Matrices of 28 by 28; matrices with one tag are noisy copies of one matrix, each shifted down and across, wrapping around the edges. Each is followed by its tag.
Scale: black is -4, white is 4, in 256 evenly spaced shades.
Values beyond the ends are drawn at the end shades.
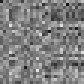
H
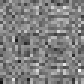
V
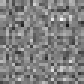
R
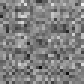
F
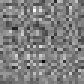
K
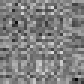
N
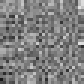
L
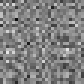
K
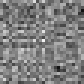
N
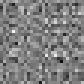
R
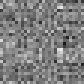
L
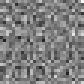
R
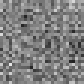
N
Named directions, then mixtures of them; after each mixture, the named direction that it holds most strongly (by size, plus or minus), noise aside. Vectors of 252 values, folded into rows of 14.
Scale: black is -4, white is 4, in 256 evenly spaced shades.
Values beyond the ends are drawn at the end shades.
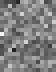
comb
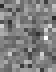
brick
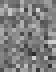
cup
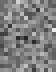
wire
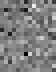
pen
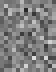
cup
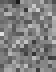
comb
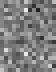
pen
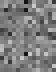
pen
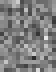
cup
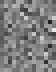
wire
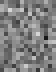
cup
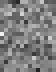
comb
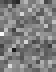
comb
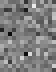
pen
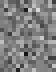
pen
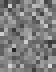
comb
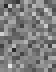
comb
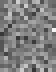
wire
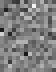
pen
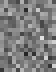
cup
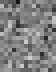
brick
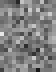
cup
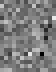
brick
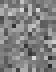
cup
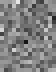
comb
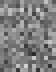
cup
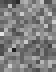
comb
